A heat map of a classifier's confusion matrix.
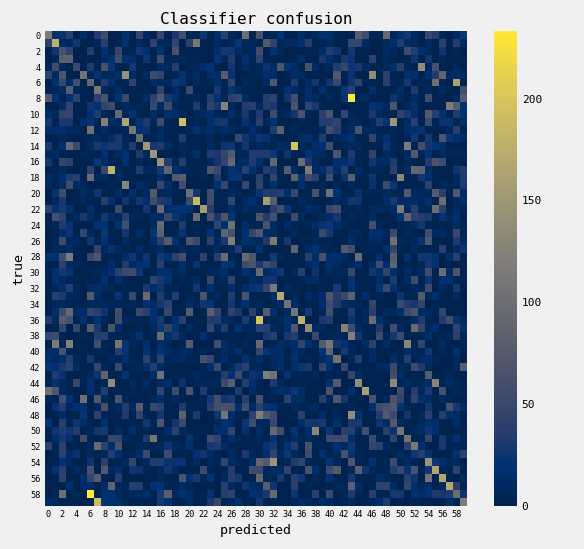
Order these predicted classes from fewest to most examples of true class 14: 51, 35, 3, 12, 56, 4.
56, 12, 4, 3, 51, 35
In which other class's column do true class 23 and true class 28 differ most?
3
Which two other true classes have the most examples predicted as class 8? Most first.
11, 43
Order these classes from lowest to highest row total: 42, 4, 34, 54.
34, 42, 4, 54
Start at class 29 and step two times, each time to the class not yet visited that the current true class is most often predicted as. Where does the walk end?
16
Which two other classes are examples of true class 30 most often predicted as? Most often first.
56, 58
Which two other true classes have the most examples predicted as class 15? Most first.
51, 20
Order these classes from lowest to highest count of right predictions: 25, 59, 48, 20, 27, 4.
27, 4, 48, 25, 20, 59
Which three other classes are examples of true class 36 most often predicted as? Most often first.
30, 46, 2
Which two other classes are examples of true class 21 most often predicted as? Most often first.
31, 56
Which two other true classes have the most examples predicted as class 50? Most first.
18, 22
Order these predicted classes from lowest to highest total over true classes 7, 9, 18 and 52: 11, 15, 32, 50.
11, 15, 32, 50
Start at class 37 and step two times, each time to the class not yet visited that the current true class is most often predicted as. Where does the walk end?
59
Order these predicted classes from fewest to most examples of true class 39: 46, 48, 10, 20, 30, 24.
48, 46, 24, 20, 30, 10
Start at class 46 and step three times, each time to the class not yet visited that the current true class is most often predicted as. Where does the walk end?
19
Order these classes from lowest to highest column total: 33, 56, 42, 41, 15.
33, 42, 15, 41, 56
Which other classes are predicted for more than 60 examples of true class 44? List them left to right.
9, 26, 41, 49, 55
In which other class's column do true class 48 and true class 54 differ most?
32
